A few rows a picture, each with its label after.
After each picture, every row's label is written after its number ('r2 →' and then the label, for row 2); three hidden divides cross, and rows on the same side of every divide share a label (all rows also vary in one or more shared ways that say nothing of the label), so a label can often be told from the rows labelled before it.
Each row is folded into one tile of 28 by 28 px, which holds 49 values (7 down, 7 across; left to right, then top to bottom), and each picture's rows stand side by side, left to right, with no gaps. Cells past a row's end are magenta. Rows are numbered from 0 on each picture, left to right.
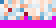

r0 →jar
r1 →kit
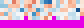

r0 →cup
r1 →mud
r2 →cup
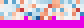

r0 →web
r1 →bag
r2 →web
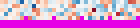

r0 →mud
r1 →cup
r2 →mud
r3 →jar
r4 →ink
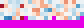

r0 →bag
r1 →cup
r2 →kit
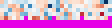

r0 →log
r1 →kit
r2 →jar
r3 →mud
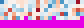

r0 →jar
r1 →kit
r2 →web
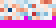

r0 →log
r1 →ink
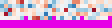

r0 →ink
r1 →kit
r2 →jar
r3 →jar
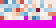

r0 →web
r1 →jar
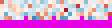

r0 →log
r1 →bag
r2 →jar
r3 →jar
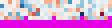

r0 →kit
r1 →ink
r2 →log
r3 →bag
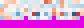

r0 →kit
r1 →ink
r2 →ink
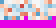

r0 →jar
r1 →ink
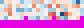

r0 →cup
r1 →jar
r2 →mud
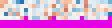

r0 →mud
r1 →bag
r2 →cup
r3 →log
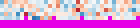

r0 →jar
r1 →bag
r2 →web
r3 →web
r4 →cup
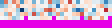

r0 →cup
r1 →web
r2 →cup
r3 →log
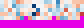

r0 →ink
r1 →mud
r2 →jar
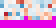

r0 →ink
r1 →bag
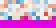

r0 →bag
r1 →bag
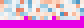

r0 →web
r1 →jar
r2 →mud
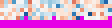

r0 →log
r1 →log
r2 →kit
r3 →mud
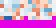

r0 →bag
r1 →cup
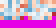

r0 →bag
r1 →jar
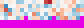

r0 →mud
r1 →ink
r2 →kit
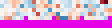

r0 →kit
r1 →cup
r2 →bag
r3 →ink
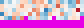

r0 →bag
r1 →cup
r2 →web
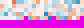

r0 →mud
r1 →kit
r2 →bag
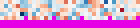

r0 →log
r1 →log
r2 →kit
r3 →cup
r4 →jar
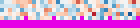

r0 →jar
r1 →web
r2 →jar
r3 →cup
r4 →ink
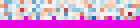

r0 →web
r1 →web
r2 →jar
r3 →bag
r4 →bag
